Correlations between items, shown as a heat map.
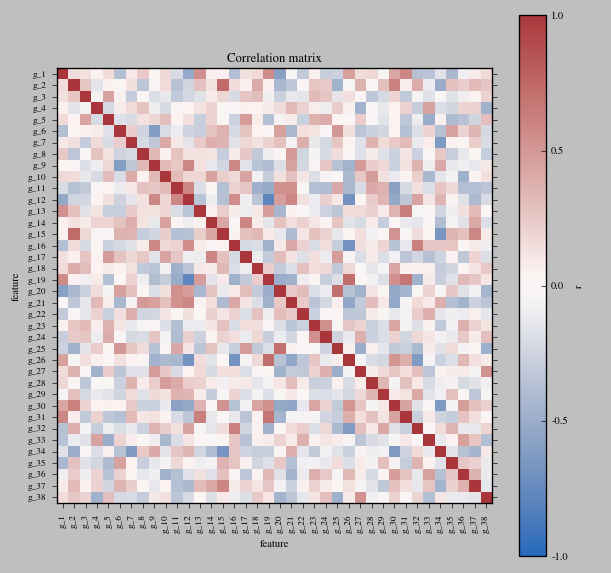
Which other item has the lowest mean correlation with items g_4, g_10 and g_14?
g_34
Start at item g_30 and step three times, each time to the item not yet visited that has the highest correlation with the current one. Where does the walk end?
g_37
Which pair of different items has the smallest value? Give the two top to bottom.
g_12, g_19
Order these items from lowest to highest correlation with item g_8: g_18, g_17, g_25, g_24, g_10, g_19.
g_18, g_24, g_19, g_10, g_25, g_17
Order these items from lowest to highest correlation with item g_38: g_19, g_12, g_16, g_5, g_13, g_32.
g_12, g_16, g_13, g_19, g_32, g_5
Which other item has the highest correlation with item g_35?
g_6
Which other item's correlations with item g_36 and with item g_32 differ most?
g_26
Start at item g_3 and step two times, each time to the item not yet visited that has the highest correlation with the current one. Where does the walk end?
g_17
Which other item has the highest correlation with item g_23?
g_24
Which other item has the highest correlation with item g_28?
g_10
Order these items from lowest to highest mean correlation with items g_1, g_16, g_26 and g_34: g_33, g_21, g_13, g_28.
g_33, g_28, g_21, g_13
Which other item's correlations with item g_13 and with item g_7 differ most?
g_20
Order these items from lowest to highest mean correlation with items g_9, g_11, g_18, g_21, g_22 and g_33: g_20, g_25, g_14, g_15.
g_15, g_25, g_14, g_20
